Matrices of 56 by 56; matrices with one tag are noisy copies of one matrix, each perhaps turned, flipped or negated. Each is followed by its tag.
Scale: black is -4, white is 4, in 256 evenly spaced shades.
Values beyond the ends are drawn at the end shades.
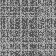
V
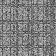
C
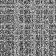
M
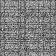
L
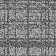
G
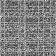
L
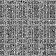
L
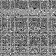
G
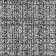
L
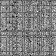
L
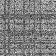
M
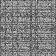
L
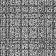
V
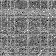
G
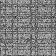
L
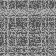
G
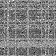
G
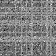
M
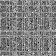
L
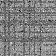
M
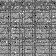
C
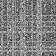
M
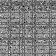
C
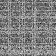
C
